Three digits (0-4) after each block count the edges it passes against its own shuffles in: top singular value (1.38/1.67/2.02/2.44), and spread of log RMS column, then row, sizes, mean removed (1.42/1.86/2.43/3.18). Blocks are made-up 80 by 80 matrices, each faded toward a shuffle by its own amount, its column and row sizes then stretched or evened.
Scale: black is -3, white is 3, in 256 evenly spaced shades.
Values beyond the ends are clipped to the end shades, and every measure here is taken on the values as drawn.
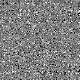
0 2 3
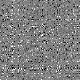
3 2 3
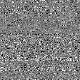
0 0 4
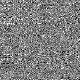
2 0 2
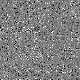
1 1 2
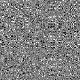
3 1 2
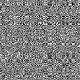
4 0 3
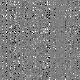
1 4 2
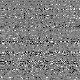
3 0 4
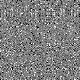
3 1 1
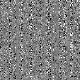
1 4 0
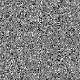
2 2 0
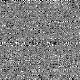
3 1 3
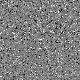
0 0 1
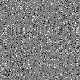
3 0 0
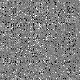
3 2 1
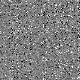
0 2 1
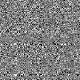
2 1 3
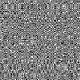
4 0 2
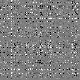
2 3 4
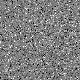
1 0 0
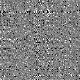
3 3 2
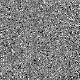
0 2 1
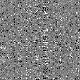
3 3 1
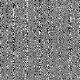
1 4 2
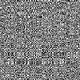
4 1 2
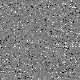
0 1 2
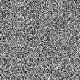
3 0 0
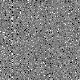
2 2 0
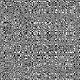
4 3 3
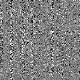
2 4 1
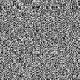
3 0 1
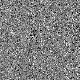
0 2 0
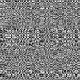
4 0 4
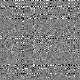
3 3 4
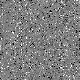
2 2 0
